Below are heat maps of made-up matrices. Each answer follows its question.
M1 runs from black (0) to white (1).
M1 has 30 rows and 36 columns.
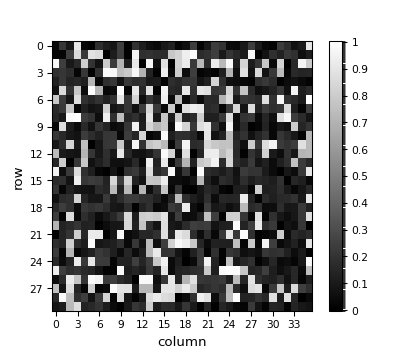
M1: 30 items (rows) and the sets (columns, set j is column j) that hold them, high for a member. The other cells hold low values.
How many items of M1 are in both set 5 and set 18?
6
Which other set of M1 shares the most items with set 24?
15
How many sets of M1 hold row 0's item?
2
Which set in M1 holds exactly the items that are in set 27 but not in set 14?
19
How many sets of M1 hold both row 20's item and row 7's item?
1
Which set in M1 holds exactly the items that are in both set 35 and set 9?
23
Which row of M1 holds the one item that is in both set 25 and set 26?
25
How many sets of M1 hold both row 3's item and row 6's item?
6
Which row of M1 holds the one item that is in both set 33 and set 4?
13
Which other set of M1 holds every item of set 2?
13
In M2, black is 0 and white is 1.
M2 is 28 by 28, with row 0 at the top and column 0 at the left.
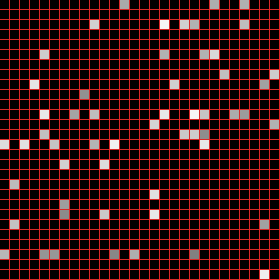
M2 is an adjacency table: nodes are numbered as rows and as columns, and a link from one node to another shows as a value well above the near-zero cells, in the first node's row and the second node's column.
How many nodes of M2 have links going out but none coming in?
2
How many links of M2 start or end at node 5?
6
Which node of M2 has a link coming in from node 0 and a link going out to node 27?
node 12
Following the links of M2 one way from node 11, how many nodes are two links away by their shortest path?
6
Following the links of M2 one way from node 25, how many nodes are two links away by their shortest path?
10
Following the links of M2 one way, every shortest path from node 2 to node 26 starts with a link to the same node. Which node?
node 9
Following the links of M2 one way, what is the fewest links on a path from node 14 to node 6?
2
